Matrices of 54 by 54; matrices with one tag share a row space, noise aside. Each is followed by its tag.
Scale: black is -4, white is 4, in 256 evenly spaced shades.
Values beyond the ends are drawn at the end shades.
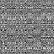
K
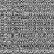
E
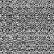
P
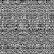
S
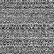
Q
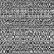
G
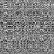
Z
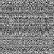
Q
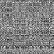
G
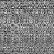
E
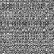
Q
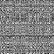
G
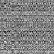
E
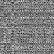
E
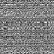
Z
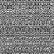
G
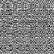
P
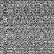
Z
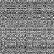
K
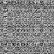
Z
